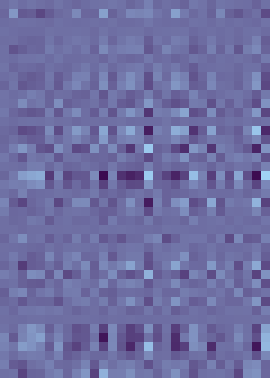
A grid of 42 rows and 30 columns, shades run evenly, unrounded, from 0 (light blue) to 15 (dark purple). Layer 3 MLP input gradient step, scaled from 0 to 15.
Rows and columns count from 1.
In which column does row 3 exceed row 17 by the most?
17
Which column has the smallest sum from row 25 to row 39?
30
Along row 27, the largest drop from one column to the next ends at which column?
27
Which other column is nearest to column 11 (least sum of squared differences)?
23
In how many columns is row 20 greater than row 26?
17
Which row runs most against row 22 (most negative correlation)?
26
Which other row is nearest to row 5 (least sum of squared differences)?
28
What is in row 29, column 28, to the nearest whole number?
8
